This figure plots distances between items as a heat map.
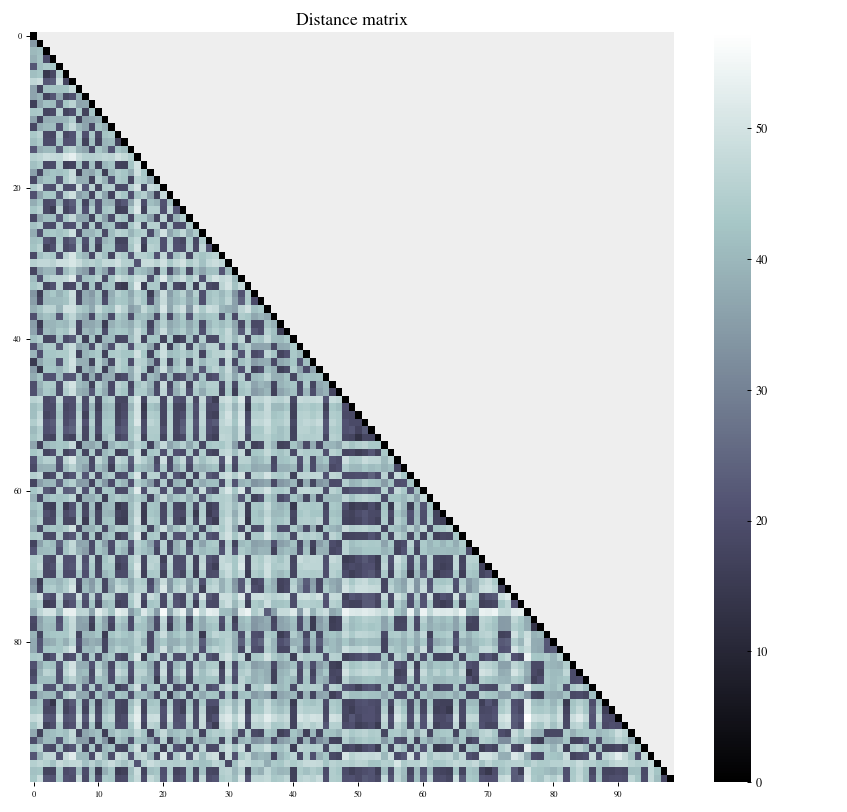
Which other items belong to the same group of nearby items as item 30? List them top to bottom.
16, 96
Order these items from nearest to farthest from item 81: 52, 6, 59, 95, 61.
61, 59, 95, 52, 6
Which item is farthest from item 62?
76
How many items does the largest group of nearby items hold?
45
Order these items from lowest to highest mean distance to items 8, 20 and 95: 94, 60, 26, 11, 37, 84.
94, 60, 37, 84, 11, 26
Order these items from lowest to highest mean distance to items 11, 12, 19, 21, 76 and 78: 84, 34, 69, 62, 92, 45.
84, 34, 92, 45, 62, 69
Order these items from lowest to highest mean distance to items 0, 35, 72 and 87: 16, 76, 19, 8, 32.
19, 32, 8, 76, 16
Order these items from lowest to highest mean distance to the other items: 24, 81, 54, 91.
91, 24, 54, 81
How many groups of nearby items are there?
5
